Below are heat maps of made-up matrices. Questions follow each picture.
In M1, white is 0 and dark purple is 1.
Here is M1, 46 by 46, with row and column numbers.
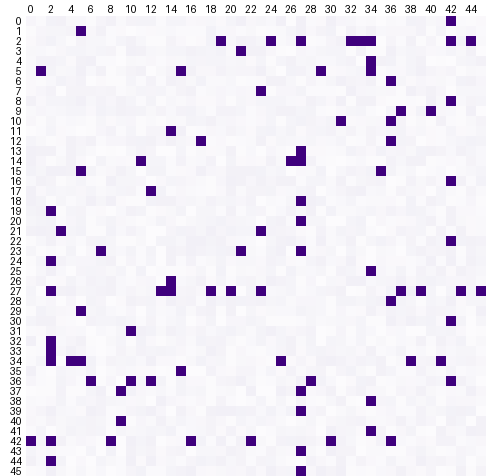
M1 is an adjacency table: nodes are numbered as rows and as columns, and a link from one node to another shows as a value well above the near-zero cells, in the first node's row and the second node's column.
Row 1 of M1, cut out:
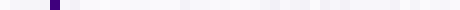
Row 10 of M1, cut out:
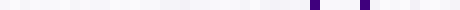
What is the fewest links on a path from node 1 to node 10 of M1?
6
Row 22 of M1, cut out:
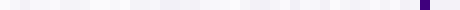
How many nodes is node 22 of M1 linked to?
1
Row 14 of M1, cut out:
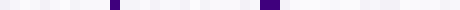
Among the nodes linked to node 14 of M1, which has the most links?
node 27
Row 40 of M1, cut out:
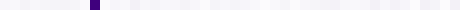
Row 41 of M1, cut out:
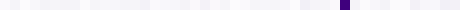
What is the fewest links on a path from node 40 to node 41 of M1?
6
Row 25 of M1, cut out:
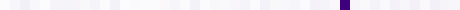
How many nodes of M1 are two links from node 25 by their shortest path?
5
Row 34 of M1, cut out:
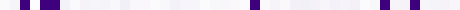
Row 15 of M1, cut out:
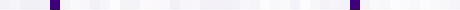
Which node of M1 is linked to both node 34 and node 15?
node 5
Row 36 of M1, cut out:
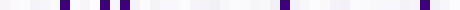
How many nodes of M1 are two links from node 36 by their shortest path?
8
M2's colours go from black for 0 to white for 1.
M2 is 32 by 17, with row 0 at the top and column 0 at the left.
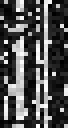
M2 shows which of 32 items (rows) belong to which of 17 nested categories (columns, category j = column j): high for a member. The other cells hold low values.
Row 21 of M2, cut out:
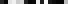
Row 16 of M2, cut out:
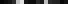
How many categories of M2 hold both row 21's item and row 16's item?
3
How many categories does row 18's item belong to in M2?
5
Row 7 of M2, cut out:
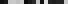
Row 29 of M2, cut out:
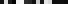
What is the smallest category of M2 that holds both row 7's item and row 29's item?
9
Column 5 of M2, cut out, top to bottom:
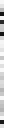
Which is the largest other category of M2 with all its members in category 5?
4
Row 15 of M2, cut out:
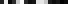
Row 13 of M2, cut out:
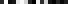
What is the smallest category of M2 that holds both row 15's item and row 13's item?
1
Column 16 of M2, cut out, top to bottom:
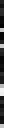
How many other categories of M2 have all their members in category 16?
1
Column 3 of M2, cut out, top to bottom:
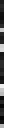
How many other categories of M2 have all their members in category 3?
2
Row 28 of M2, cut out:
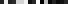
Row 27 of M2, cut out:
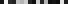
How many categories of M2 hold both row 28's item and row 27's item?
6
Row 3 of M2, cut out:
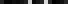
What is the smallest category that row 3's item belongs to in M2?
7
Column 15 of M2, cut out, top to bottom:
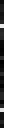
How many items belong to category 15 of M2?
2
